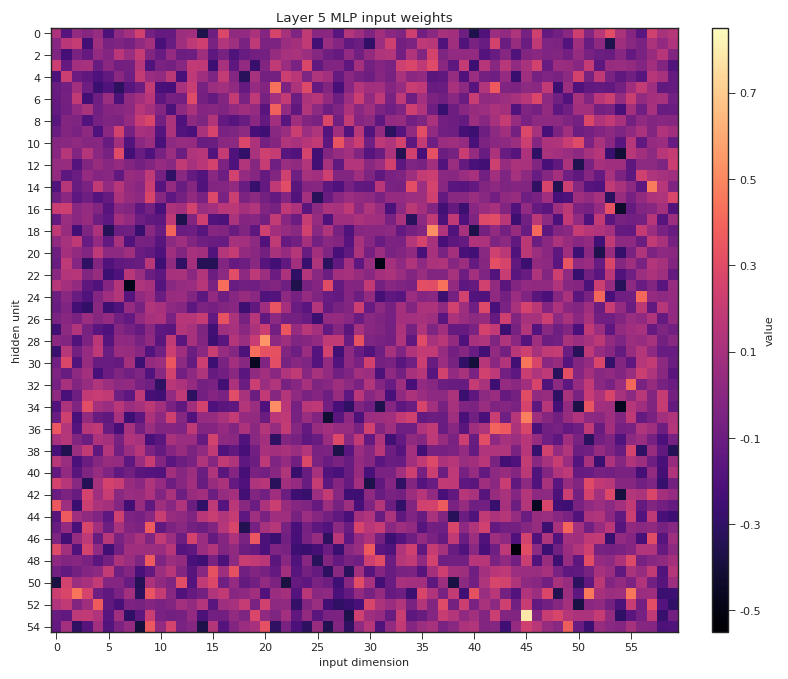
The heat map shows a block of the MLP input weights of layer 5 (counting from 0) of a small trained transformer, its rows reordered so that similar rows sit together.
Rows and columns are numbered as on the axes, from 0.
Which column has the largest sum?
45
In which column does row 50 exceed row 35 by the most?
29
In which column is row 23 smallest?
7
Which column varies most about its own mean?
21
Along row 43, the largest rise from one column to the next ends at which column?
47
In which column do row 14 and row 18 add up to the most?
36
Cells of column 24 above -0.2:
51
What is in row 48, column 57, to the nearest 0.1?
0
